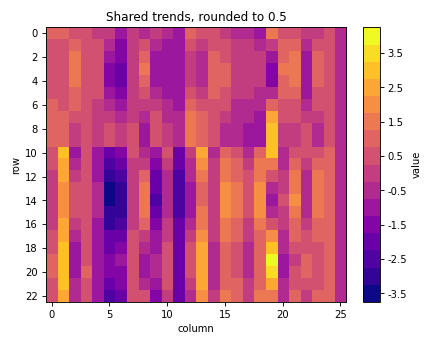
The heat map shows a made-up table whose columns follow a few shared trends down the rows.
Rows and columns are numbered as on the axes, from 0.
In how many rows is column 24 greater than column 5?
21
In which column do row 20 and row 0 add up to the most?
19
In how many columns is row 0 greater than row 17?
10
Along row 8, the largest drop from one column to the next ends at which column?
20
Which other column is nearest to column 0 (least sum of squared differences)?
3
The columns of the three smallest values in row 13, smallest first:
5, 6, 11
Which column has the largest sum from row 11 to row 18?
1
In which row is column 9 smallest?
14
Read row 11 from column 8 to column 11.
0 -1.5 0 -2
